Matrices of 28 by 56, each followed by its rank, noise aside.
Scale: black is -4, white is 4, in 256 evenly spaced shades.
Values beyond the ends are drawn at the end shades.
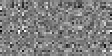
four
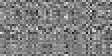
four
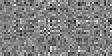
four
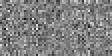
five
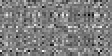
four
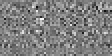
six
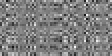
two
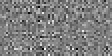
five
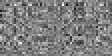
six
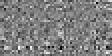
three
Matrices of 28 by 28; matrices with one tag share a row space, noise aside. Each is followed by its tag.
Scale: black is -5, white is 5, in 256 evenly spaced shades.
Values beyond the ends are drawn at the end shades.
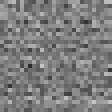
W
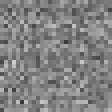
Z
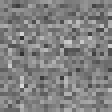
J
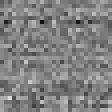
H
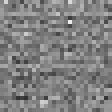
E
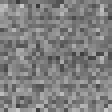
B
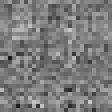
E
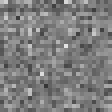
W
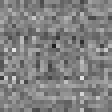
Z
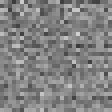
J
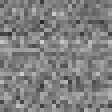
H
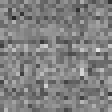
Z
